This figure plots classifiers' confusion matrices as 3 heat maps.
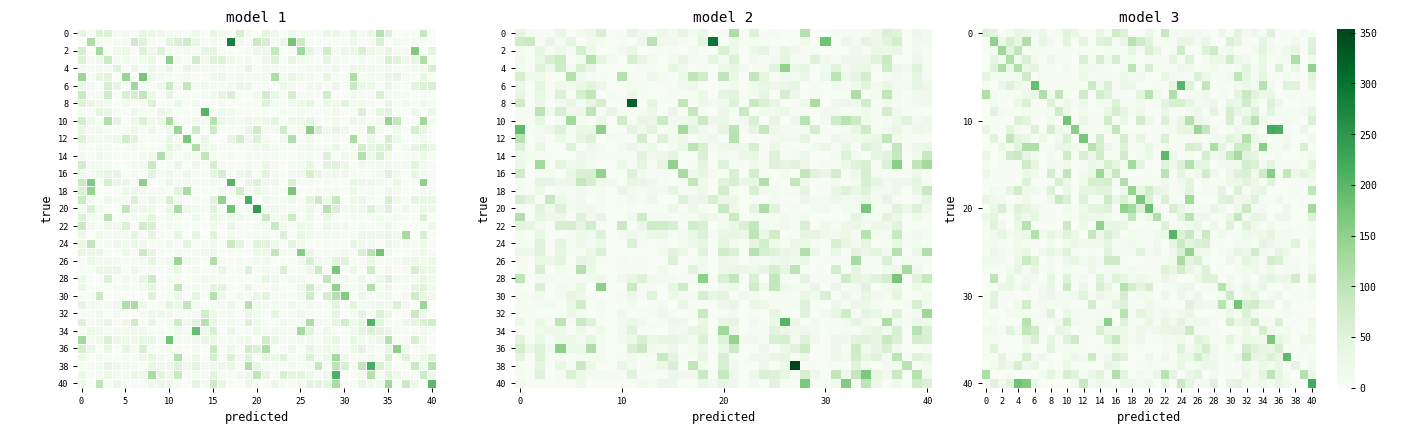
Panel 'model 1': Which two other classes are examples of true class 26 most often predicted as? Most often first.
11, 15
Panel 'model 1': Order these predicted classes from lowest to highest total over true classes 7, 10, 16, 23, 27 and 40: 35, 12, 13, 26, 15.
12, 13, 26, 15, 35
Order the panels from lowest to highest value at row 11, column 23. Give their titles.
model 3, model 2, model 1
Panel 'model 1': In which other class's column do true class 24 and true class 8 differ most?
17
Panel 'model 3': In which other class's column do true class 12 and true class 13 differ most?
34
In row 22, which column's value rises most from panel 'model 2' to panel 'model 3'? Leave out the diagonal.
14
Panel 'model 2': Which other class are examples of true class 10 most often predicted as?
5
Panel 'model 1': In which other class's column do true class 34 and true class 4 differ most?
13
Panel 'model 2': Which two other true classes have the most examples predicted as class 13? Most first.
1, 22
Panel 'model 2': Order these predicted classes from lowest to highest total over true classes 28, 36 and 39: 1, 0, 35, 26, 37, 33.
1, 26, 35, 0, 33, 37
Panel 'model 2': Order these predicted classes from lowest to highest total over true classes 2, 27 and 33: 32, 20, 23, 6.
32, 23, 20, 6
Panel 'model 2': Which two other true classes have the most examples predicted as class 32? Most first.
40, 10
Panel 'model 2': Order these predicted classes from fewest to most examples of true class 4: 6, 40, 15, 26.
40, 15, 6, 26
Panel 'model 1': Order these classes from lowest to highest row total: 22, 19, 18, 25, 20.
22, 18, 25, 19, 20
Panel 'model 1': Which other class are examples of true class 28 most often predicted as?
8
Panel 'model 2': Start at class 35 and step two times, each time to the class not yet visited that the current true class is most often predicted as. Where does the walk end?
0
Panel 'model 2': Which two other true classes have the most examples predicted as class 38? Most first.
27, 10
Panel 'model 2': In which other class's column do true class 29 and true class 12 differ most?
8
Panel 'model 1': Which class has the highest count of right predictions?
20
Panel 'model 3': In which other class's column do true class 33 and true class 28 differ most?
15
